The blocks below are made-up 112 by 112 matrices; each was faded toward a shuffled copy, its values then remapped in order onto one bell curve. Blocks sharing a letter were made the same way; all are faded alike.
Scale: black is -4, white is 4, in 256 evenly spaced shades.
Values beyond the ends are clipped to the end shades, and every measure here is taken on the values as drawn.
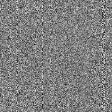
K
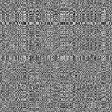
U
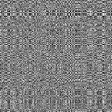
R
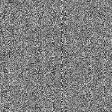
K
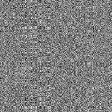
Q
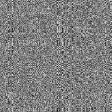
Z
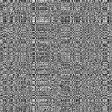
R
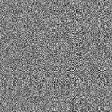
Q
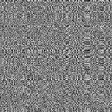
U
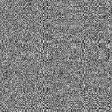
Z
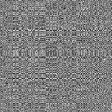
R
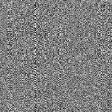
Z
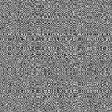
U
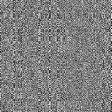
Z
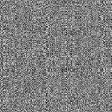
Q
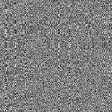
Z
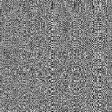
Z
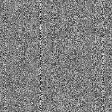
K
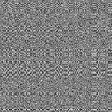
U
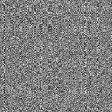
Z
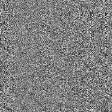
K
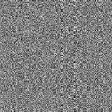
Q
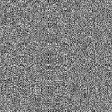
Q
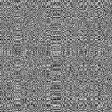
U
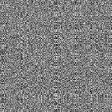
Z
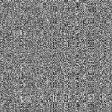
Q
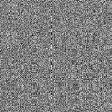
Q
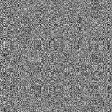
Q
